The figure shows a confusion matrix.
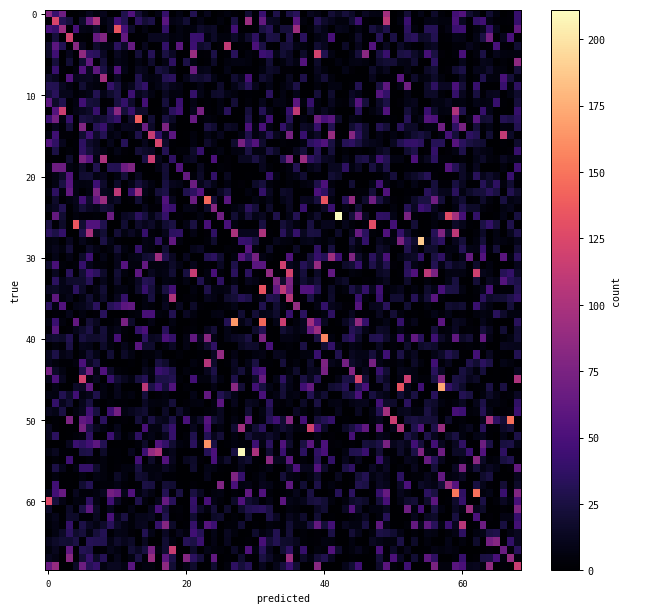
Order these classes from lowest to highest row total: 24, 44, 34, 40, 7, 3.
7, 24, 44, 3, 34, 40
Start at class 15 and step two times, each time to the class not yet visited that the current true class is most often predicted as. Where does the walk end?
18
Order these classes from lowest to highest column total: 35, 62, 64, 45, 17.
64, 62, 45, 35, 17
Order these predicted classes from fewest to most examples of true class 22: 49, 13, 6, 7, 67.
6, 67, 49, 7, 13
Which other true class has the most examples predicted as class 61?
30
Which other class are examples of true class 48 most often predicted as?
25
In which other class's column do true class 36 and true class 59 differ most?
62
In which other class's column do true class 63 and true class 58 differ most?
60
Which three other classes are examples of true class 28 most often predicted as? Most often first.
54, 51, 18
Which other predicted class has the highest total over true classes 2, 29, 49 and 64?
10
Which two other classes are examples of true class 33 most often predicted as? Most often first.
35, 66
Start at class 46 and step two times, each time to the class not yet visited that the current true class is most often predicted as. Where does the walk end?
27
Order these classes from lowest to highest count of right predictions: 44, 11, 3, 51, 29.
11, 29, 44, 51, 3
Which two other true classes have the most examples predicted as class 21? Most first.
32, 5
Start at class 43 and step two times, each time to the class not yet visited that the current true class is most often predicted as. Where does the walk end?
40
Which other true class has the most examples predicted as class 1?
68
